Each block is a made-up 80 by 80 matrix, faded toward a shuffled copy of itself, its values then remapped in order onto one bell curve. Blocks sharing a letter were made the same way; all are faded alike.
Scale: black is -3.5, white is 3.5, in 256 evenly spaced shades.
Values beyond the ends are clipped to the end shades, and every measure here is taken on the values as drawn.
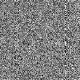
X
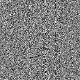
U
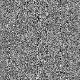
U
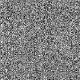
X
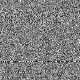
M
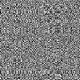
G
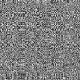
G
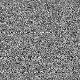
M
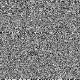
M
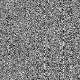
U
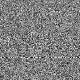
M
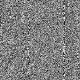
U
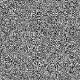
X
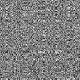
G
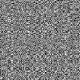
G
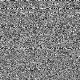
M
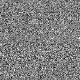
M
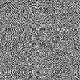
G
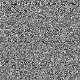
M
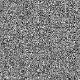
X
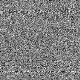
M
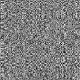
G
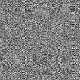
G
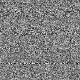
M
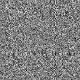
X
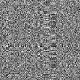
G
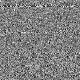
M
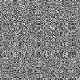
G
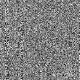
X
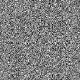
X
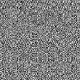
G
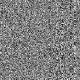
X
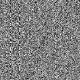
U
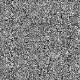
U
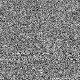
M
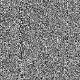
U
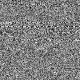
M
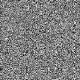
X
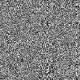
X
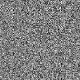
X
